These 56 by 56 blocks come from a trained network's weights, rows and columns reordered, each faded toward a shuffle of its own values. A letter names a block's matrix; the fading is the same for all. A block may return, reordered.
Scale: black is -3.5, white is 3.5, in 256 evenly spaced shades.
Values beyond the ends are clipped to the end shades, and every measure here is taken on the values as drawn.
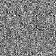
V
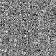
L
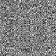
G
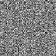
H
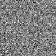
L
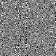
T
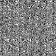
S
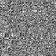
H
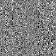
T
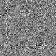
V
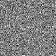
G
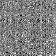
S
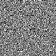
L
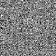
L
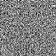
H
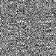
T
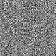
G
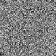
H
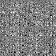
S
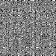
S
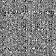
S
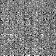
S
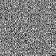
G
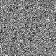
L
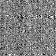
S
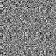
G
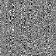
T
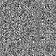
G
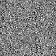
L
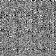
S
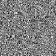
L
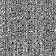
S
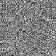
G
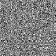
G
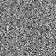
L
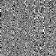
T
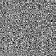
L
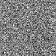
G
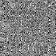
T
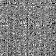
S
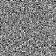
L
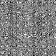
S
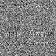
L
